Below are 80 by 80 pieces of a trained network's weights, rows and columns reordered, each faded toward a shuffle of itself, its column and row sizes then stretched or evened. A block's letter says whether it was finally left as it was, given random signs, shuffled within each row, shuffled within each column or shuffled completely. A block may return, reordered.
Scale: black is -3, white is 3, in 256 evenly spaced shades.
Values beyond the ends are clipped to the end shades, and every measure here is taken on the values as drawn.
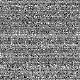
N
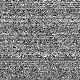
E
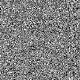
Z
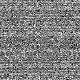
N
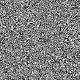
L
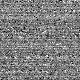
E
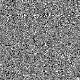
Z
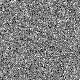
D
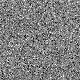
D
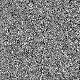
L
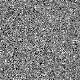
Z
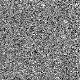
Z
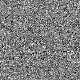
E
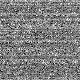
E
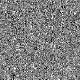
N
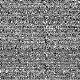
N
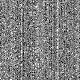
L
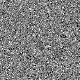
L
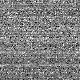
E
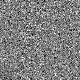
L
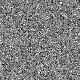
D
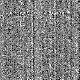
N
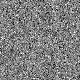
D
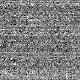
N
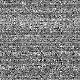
N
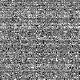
N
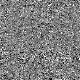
Z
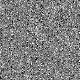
L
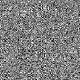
N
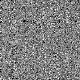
Z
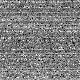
E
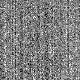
N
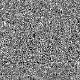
Z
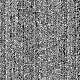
L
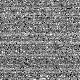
E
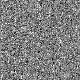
L
